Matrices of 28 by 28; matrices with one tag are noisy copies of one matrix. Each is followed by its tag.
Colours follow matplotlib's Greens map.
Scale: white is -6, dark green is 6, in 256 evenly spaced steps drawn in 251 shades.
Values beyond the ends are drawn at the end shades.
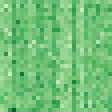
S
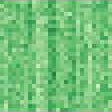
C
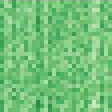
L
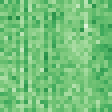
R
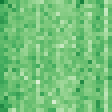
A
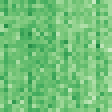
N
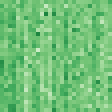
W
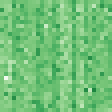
S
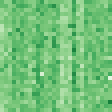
S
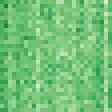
A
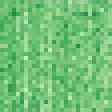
W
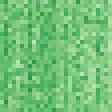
N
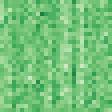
S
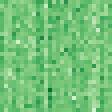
L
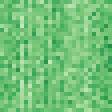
R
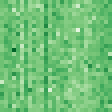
R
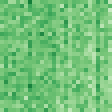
N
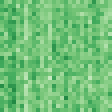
W
